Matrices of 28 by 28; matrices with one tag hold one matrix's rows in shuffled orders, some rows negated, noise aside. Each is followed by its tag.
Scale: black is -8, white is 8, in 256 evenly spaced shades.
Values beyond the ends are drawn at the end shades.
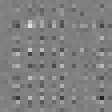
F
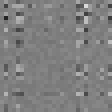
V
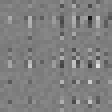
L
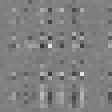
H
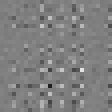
H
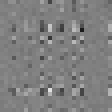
H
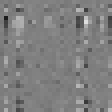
V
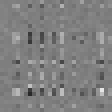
F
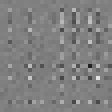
L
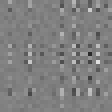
L
